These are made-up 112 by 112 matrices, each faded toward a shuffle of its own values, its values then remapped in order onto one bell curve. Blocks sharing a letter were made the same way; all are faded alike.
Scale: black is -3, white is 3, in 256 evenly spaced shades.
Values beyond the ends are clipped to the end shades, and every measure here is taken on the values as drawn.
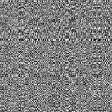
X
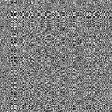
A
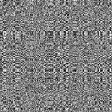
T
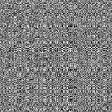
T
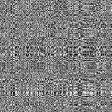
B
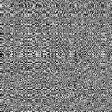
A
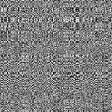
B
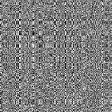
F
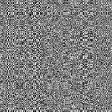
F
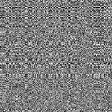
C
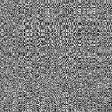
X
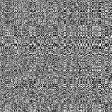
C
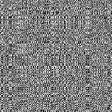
B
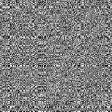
C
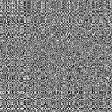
A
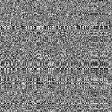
C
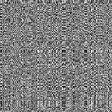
X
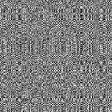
B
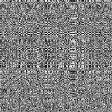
C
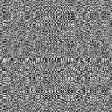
B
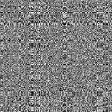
A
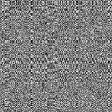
T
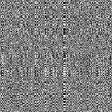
F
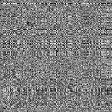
C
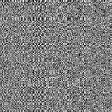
T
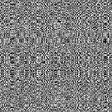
T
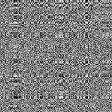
T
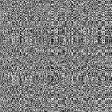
T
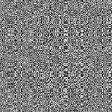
F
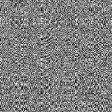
X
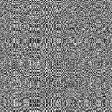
F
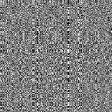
F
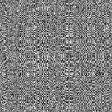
F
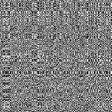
T
